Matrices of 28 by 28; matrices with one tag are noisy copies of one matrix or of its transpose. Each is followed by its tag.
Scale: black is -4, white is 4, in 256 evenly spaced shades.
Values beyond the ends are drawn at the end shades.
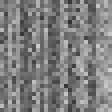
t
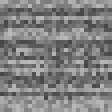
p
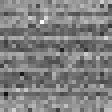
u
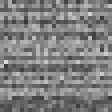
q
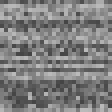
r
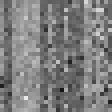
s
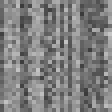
r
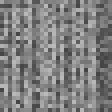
q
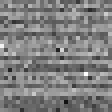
q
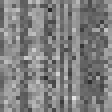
r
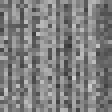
q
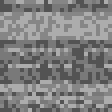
s
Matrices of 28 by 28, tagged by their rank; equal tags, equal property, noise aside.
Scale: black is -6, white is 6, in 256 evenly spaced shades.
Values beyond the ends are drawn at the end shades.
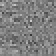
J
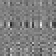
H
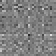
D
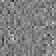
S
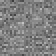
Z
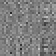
Z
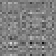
H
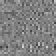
Z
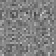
Z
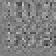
Z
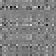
H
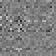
Z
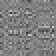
Z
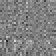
J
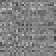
D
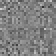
S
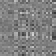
H
